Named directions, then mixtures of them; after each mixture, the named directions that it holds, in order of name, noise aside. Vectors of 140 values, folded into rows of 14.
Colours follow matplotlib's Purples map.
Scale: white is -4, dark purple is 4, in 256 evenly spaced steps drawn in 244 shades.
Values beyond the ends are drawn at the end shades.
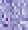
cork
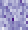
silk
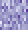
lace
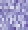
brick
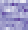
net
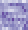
net, silk.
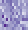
cork.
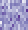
lace, net.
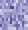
brick.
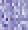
cork.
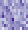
cork, silk.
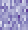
lace.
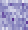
net, silk.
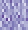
cork, lace.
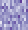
lace.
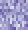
brick.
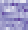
net.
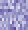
brick.
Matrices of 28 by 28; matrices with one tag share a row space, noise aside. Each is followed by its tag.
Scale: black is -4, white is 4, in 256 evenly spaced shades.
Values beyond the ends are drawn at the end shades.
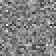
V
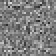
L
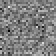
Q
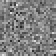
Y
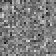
L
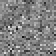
L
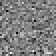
V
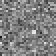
V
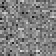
Y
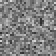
V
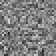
Q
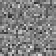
L
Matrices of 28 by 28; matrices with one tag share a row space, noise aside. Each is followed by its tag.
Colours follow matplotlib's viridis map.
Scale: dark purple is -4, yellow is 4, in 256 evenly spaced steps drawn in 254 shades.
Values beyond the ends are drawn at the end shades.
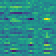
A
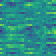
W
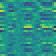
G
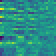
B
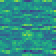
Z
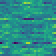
Z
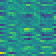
G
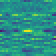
Z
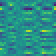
G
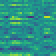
A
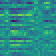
A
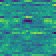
Z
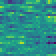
W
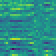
A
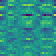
G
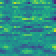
Z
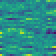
W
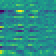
B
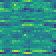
Z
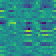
G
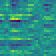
A
